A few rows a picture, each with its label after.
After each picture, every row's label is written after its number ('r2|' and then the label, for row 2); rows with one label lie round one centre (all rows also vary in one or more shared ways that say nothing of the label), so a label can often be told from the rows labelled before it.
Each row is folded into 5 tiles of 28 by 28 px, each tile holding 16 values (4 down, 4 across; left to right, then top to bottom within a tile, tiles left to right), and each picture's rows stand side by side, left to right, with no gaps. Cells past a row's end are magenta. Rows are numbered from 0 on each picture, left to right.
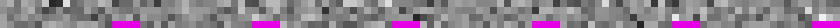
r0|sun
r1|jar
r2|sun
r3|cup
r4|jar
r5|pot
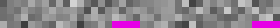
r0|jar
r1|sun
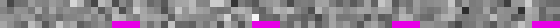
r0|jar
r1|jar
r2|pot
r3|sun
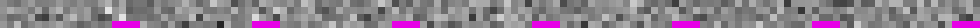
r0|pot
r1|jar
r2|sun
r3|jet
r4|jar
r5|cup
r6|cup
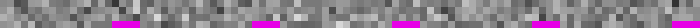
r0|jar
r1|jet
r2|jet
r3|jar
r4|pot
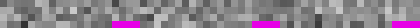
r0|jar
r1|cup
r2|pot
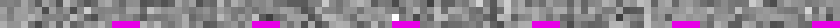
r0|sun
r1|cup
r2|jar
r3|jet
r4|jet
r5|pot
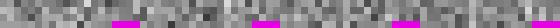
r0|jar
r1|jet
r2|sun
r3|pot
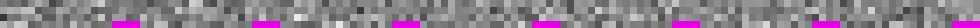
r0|cup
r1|pot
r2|jet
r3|jet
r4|pot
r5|jet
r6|jet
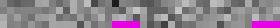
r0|jar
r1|jar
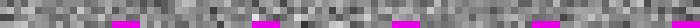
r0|cup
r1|jar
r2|jet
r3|jet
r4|cup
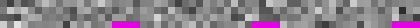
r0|cup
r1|sun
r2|jar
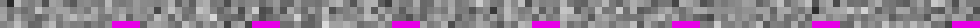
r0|pot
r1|sun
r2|jet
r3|jet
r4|jar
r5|cup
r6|cup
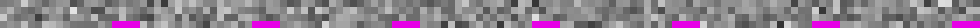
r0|pot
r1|cup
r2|pot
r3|jar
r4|jet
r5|jar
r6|cup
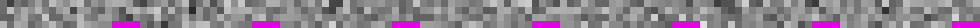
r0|cup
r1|jet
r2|sun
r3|cup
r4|pot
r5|jar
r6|sun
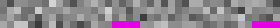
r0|pot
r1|cup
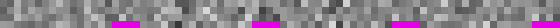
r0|jet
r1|sun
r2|sun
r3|sun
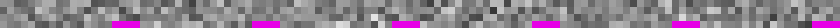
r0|jar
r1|cup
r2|jet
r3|cup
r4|pot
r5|cup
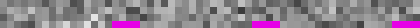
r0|jet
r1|cup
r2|jar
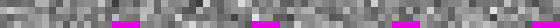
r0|cup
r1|sun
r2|cup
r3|jar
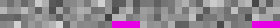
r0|cup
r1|jar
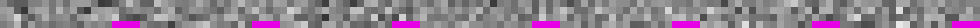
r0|jar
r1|jet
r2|pot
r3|pot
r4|pot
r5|cup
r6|jet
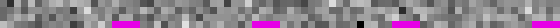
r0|jet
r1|cup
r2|jar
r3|pot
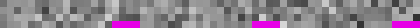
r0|sun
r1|pot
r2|jar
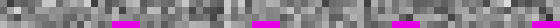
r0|jar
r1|jet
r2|cup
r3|jar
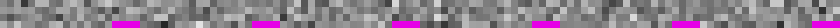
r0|cup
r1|jet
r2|jet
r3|jet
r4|sun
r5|jar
